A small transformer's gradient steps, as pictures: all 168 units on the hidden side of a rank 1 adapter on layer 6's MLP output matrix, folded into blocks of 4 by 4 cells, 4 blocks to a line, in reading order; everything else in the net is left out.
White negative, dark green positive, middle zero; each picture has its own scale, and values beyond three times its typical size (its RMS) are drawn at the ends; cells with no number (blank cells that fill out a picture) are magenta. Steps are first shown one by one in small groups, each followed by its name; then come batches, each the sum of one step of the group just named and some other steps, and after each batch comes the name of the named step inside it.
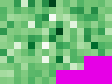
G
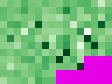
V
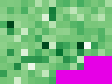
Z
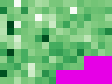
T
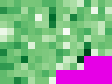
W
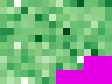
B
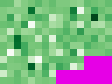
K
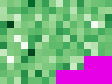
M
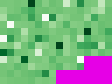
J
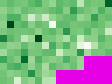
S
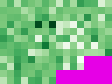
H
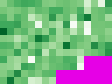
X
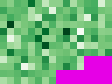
H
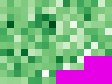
H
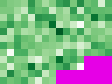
K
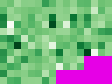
W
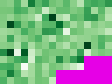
W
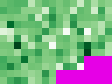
W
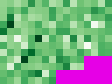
M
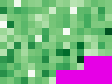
T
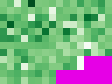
H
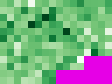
B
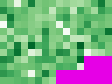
T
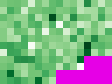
W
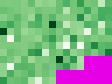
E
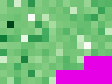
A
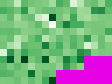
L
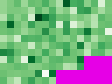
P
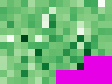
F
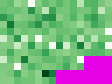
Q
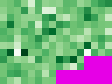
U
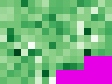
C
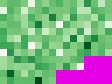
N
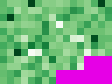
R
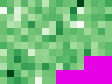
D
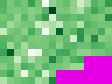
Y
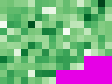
U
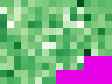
D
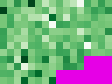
L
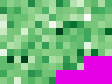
L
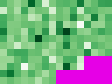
D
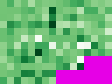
Q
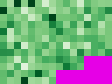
E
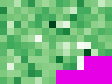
E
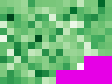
R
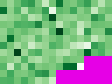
C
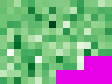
E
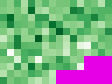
E
